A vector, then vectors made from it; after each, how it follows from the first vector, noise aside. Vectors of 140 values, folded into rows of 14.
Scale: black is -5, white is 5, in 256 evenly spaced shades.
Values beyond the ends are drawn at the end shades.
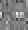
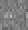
reversed, shrunk.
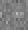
shrunk.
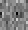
negated.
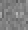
shrunk.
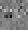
reversed, negated, partly zeroed.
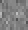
shrunk.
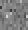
reversed, partly zeroed.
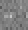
reversed, shrunk.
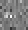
reversed, partly zeroed.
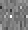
reversed, partly zeroed.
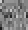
reversed, negated.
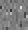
reversed, partly zeroed.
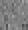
wrapped around, negated, shrunk.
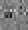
reversed, negated, partly zeroed.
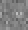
shrunk.
